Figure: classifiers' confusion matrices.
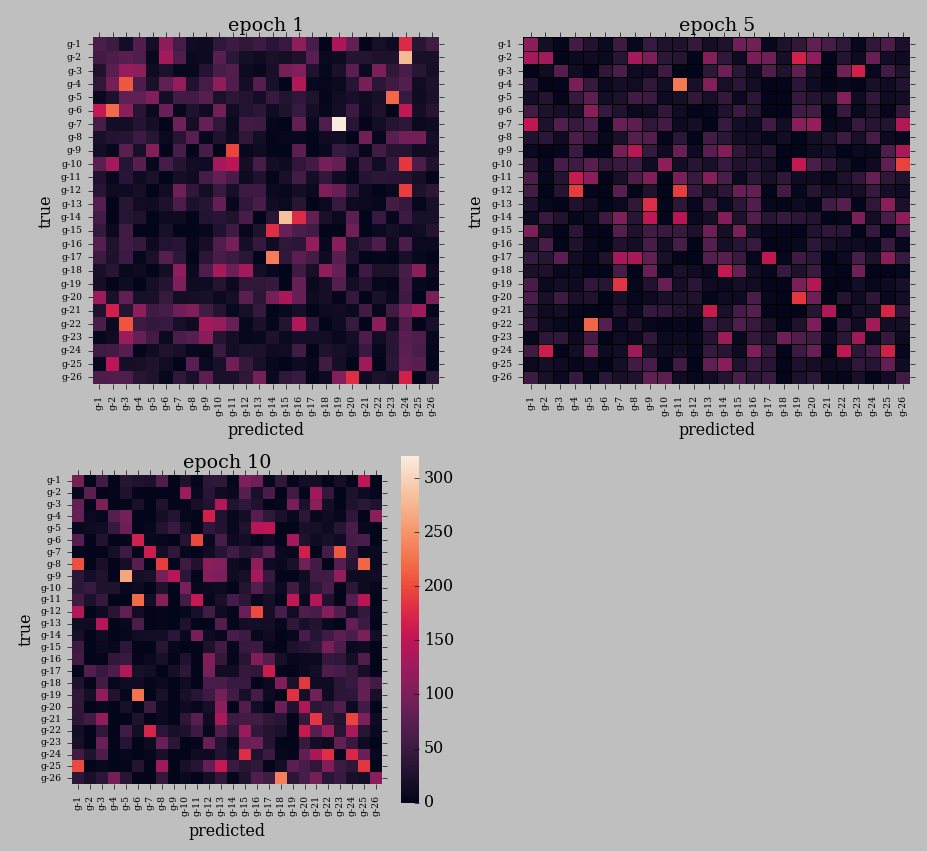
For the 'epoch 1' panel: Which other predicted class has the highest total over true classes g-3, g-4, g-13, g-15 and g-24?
g-16
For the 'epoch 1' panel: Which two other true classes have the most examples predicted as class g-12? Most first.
g-18, g-20
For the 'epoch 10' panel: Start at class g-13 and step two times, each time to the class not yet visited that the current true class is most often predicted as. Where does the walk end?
g-21
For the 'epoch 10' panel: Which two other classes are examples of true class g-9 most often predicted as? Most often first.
g-5, g-16
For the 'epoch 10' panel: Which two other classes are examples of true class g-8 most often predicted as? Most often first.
g-25, g-1
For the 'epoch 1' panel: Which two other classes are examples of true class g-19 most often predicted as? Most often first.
g-7, g-16
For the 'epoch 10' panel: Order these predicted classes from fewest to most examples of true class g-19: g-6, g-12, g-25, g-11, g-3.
g-11, g-12, g-25, g-3, g-6
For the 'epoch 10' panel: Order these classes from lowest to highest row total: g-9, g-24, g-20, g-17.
g-20, g-17, g-24, g-9
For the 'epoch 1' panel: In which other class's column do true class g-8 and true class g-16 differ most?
g-17
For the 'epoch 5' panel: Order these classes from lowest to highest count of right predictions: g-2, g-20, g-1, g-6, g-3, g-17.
g-6, g-3, g-20, g-1, g-2, g-17
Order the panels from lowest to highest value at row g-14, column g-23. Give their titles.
epoch 1, epoch 10, epoch 5
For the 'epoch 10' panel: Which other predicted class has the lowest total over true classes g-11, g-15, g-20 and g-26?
g-9
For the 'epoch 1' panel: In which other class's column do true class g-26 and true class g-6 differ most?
g-2
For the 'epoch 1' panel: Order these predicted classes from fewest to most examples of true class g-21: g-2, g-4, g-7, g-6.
g-6, g-7, g-4, g-2
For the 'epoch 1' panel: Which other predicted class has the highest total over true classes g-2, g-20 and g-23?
g-24
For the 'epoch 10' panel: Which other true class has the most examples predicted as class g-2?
g-17
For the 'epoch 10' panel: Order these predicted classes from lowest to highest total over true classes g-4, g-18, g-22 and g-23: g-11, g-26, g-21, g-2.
g-2, g-11, g-21, g-26
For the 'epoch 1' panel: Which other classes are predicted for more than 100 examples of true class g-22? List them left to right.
g-3, g-9, g-10, g-16
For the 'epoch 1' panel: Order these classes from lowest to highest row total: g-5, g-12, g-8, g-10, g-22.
g-8, g-12, g-5, g-22, g-10
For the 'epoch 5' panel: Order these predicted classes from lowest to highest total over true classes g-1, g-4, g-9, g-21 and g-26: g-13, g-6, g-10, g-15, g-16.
g-6, g-10, g-16, g-15, g-13
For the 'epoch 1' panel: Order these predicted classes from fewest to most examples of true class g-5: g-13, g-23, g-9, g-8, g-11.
g-13, g-11, g-8, g-9, g-23
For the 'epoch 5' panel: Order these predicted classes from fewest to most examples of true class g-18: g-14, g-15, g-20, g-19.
g-19, g-20, g-15, g-14
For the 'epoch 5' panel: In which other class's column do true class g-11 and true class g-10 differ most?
g-26
